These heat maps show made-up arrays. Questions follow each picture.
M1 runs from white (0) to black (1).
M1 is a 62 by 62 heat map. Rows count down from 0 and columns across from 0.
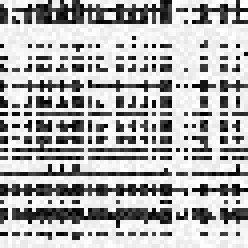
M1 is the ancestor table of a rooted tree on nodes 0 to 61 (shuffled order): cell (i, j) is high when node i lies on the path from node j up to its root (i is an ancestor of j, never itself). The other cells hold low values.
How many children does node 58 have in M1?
1
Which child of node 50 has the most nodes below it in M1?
0
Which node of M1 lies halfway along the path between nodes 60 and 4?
17
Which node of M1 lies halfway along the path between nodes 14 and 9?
11
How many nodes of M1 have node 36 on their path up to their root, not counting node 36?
2
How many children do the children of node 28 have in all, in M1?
3
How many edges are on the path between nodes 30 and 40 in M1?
6
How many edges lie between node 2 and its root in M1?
2
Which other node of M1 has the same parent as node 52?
27
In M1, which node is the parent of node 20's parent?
24
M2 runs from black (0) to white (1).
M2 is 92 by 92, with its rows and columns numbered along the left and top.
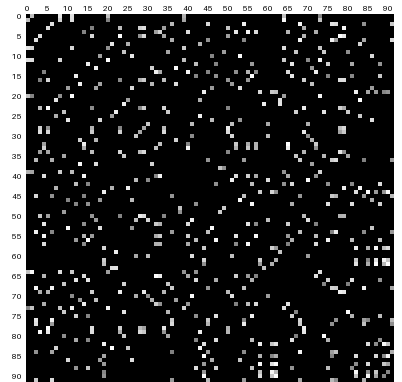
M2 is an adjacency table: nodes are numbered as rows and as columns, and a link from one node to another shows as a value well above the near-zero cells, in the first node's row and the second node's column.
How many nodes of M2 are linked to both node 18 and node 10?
4
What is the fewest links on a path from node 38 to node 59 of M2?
5
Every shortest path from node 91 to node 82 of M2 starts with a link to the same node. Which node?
node 76
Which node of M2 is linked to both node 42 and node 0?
node 64
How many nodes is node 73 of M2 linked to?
7
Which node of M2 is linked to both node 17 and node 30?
node 51
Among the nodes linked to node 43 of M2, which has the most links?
node 79
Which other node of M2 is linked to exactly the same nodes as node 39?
node 20
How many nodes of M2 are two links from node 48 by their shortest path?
1
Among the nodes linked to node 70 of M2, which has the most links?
node 11
